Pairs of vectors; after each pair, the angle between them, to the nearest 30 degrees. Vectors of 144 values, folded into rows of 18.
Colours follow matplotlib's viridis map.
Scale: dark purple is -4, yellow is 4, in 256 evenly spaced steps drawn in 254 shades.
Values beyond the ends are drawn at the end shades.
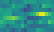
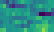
120 degrees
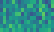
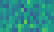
60 degrees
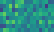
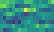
120 degrees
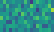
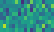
90 degrees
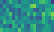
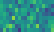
120 degrees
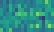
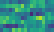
120 degrees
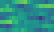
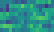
150 degrees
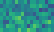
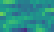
90 degrees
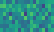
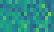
150 degrees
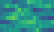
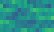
150 degrees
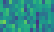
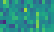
150 degrees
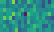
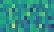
90 degrees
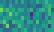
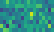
150 degrees
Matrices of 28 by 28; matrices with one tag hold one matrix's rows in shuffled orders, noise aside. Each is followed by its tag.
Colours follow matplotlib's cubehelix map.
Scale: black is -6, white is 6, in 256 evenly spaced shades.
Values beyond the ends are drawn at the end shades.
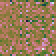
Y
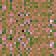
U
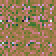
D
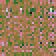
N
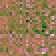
Y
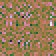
U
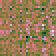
Y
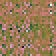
U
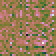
Y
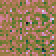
Y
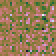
Y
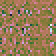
U
